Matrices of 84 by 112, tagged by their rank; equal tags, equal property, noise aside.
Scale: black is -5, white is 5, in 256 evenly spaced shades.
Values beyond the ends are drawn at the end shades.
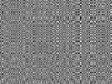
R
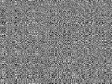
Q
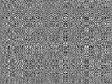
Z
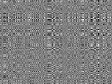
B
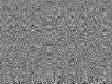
Q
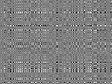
R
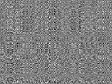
Z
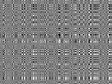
R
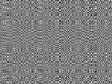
R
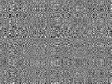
Q
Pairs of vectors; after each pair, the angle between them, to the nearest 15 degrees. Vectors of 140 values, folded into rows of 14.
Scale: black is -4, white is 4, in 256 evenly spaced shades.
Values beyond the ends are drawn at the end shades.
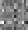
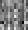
150 degrees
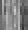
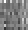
120 degrees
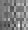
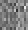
60 degrees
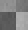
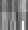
105 degrees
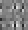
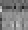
60 degrees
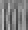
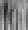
45 degrees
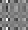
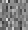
45 degrees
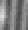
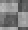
75 degrees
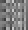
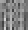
135 degrees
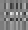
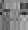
75 degrees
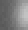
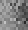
135 degrees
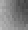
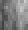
150 degrees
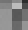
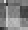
90 degrees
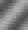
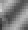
165 degrees
